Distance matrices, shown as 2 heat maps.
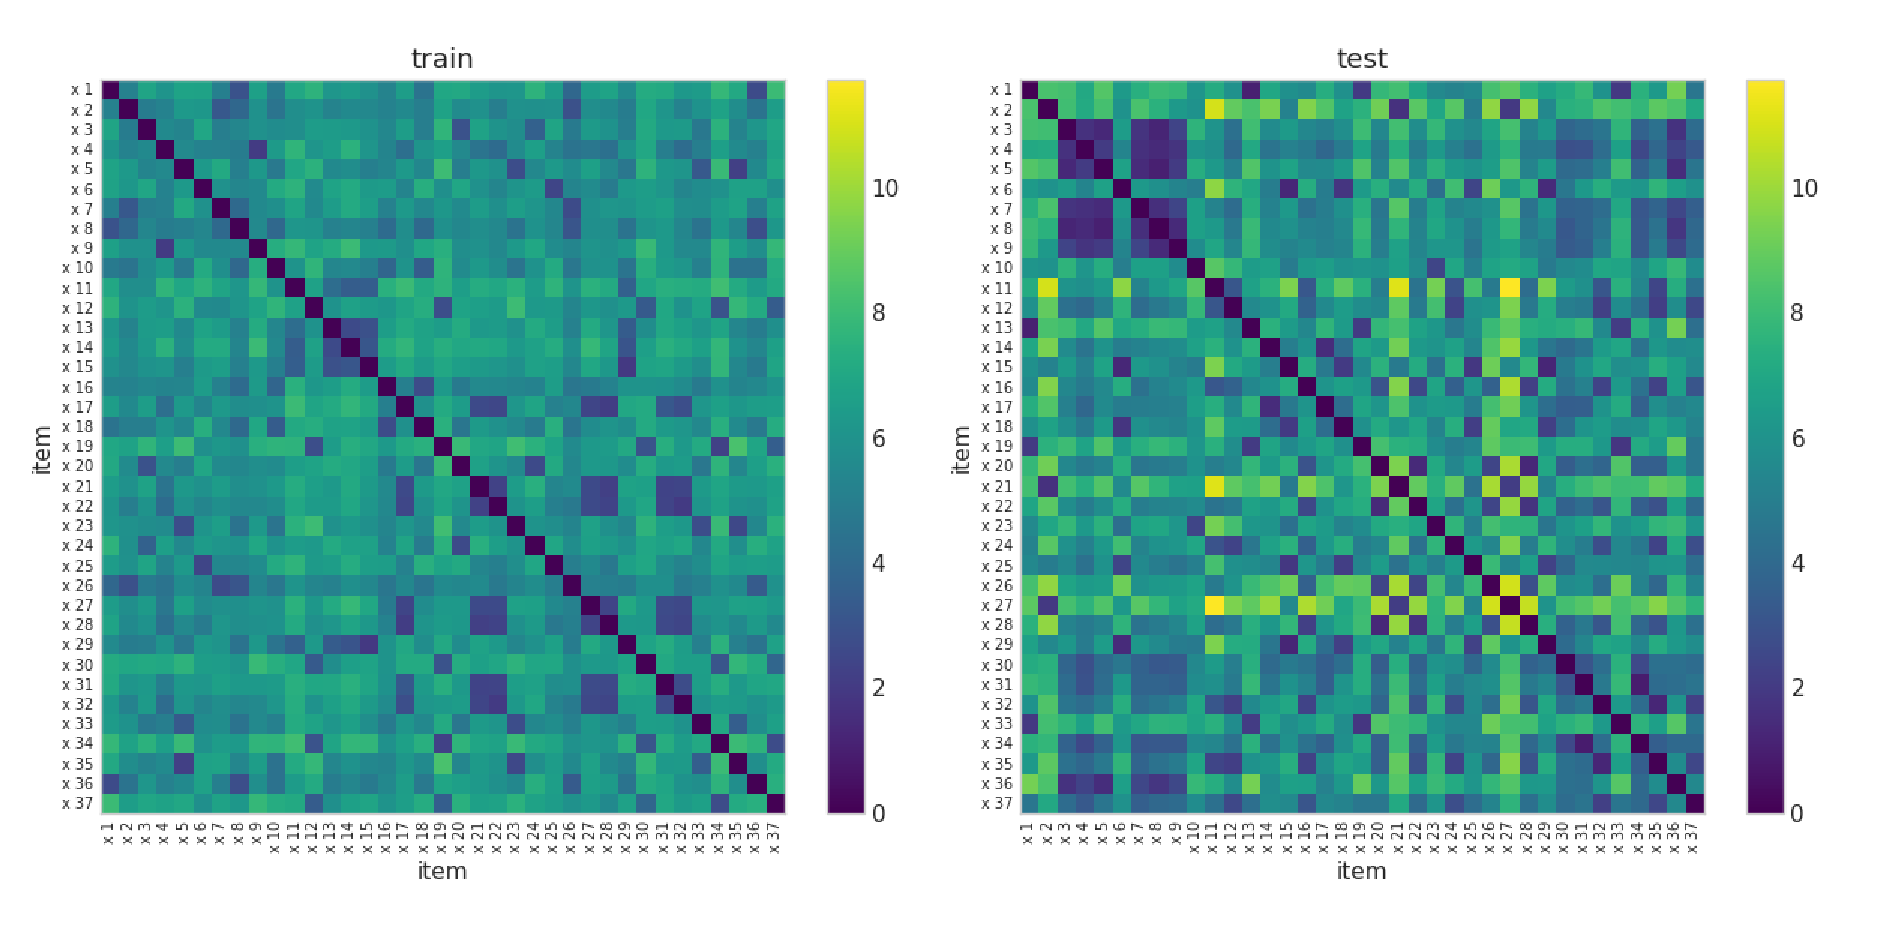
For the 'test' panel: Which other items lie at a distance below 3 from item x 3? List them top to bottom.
x 4, x 5, x 7, x 8, x 9, x 36
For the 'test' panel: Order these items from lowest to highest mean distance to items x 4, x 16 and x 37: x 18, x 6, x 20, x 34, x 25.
x 34, x 20, x 25, x 18, x 6
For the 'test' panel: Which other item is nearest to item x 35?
x 32
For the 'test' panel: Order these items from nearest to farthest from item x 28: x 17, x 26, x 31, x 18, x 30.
x 26, x 30, x 31, x 17, x 18
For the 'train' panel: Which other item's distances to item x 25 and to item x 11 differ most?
x 6
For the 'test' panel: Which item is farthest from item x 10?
x 11
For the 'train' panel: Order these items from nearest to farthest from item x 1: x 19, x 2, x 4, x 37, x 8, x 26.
x 8, x 26, x 2, x 4, x 19, x 37
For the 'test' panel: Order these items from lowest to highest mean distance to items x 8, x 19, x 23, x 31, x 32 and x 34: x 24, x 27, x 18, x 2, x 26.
x 24, x 18, x 26, x 2, x 27
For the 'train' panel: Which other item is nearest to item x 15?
x 29
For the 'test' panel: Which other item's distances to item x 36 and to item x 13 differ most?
x 1
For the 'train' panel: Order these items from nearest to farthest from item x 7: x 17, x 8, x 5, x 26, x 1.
x 26, x 8, x 1, x 17, x 5
